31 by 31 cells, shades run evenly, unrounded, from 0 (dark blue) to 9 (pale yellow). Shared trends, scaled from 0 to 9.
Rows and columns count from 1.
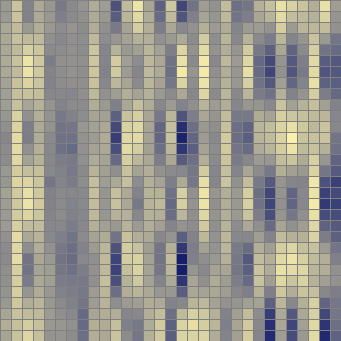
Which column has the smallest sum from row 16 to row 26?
31
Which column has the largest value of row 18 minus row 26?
17
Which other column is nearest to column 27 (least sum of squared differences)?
16
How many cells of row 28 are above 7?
2
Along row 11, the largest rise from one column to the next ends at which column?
12
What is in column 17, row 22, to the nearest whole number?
3
